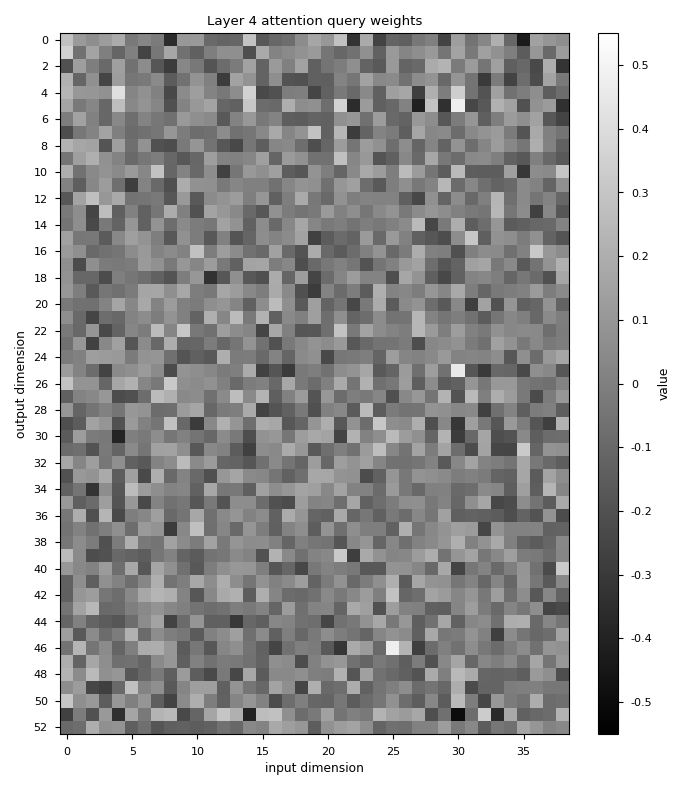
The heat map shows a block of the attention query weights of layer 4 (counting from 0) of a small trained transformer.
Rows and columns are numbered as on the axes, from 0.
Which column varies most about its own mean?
30
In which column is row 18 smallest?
11
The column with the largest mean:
7
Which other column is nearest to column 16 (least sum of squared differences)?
24
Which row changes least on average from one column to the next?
52
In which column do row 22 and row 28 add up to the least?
15
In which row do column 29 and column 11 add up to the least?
18
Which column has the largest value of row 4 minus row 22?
4
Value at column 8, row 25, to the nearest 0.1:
-0.2
